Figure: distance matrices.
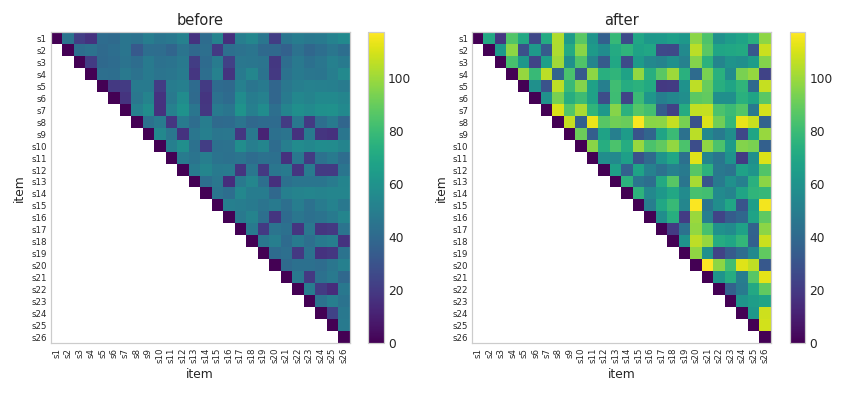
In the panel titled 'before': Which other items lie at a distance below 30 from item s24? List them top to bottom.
s9, s12, s17, s19, s22, s25
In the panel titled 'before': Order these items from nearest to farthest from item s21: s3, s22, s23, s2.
s23, s2, s3, s22
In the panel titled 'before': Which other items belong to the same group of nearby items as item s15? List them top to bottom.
s2
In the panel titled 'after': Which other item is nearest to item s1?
s3
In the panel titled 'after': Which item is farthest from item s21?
s20
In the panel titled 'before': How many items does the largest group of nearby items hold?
7
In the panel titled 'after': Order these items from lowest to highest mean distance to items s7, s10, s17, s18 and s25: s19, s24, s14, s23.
s19, s23, s14, s24
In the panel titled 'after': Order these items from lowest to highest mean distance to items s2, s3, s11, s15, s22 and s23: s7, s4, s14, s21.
s14, s21, s7, s4
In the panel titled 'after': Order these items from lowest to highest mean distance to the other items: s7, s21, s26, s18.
s18, s7, s21, s26
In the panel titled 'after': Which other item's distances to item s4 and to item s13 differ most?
s26
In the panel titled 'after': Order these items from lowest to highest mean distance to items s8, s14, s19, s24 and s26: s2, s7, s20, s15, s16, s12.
s16, s12, s20, s15, s2, s7
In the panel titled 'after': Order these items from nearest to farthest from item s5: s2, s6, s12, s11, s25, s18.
s18, s2, s25, s12, s6, s11
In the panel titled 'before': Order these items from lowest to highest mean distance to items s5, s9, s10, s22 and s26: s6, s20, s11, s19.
s19, s6, s20, s11
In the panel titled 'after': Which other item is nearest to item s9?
s24
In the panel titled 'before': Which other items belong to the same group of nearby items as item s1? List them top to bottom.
s3, s4, s13, s16, s20
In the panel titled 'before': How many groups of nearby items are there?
6
